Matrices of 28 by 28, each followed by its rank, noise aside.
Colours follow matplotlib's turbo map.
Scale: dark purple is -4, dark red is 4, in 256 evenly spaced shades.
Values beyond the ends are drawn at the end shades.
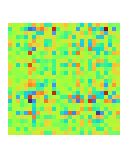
three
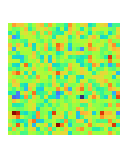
four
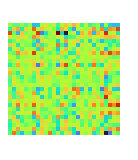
three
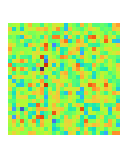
six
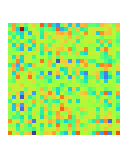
four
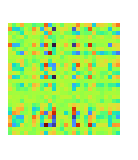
two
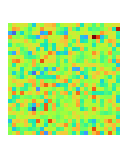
six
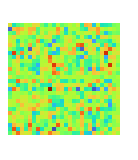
six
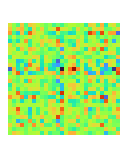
four
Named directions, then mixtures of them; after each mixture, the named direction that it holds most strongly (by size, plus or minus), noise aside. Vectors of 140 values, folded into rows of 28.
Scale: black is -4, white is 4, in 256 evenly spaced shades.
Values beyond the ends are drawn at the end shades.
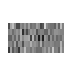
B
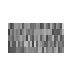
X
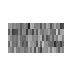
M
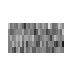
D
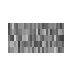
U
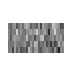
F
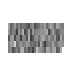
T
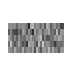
M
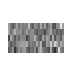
M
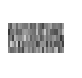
U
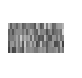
D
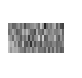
B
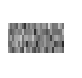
D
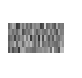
B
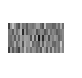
B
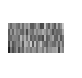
X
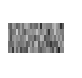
F
